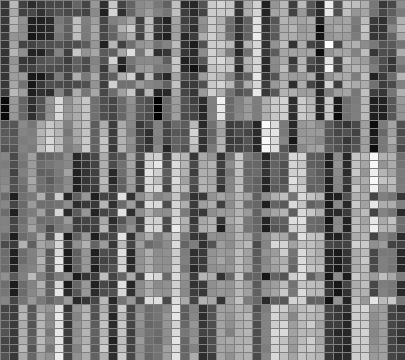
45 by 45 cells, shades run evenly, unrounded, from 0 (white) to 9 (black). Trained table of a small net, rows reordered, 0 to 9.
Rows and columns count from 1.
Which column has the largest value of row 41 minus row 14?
37
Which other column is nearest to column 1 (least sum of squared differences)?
4
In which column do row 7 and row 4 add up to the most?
36
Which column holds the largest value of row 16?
42
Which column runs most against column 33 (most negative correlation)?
25
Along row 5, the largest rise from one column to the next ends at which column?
30
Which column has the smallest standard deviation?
41
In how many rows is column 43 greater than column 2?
15
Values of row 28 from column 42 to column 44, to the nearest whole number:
1 3 2
